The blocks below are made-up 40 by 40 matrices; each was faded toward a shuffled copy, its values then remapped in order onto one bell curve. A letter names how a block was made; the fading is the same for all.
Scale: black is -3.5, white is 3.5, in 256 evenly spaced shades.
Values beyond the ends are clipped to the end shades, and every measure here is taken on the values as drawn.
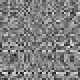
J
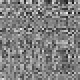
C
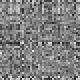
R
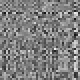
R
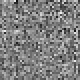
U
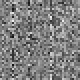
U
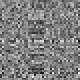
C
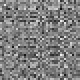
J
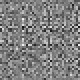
R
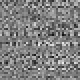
C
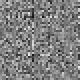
U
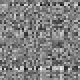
C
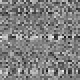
J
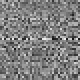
C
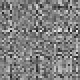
R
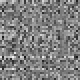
R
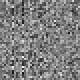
U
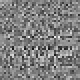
R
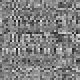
C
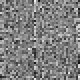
U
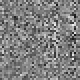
U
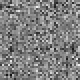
U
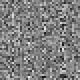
U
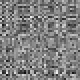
J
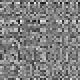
C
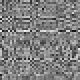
J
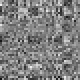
J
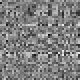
J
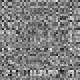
C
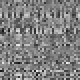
C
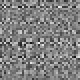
C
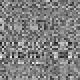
C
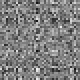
R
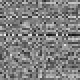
C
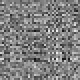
J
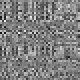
J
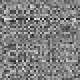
C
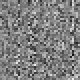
U
